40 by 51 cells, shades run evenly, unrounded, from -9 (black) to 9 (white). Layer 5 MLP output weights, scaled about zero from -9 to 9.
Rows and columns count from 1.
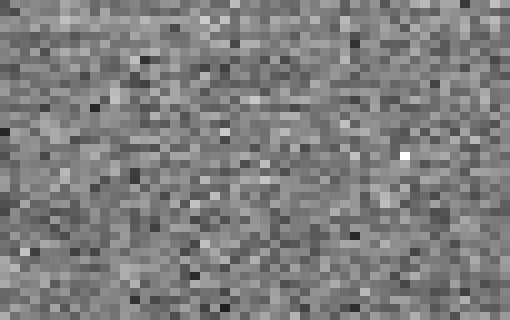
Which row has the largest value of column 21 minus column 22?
3
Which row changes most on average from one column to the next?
39
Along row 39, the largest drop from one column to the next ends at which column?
23
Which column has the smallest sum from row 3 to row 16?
36
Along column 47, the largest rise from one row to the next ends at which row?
38
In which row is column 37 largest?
37
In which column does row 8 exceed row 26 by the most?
41
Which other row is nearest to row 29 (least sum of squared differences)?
27
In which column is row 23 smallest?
14
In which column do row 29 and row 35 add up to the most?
13
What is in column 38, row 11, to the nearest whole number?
-2
